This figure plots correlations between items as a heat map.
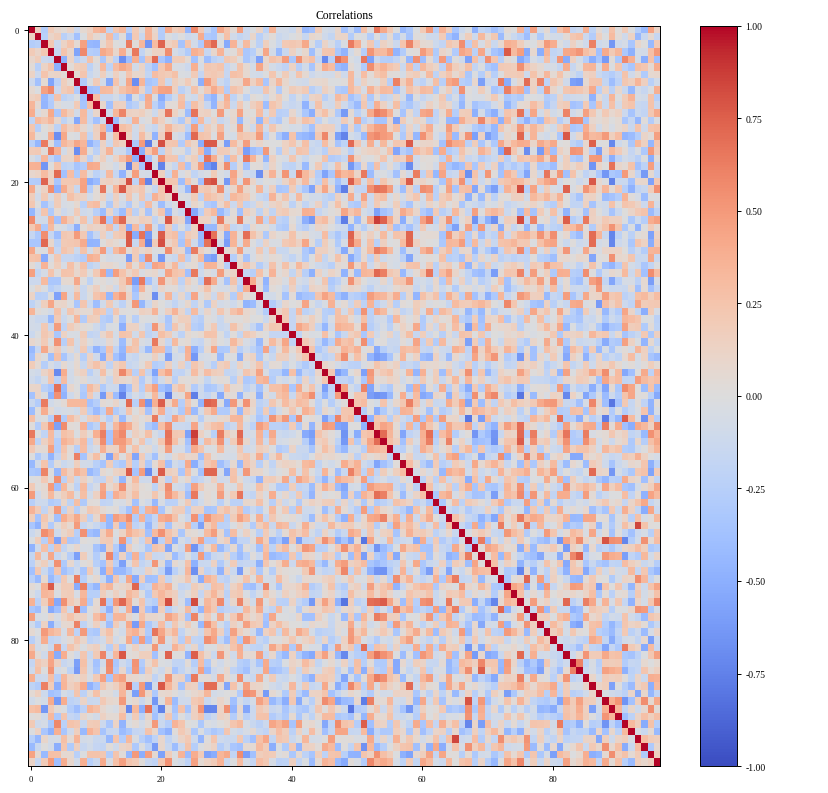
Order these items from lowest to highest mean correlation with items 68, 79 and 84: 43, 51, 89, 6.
89, 51, 6, 43
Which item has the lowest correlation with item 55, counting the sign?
48
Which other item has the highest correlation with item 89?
18
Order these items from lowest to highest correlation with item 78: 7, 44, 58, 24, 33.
44, 24, 58, 33, 7
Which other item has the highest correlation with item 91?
51
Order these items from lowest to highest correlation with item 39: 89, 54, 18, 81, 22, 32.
89, 18, 54, 32, 22, 81
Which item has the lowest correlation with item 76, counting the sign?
16
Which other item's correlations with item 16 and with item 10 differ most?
73
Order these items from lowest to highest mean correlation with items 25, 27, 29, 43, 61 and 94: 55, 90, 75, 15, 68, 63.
68, 63, 90, 55, 15, 75
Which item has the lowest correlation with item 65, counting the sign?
26
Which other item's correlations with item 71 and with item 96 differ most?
75
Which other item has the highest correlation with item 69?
84
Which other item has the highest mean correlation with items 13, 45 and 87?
14
